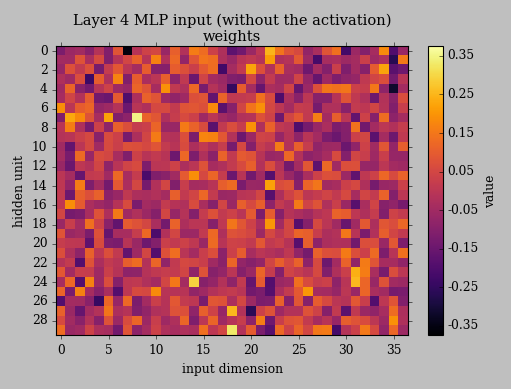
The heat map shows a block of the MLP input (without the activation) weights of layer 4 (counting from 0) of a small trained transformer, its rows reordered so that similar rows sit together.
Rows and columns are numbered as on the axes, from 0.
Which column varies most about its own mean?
22
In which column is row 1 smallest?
35
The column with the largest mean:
15
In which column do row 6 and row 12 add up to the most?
20
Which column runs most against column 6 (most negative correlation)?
32
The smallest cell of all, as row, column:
0, 7
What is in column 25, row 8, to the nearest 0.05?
-0.2
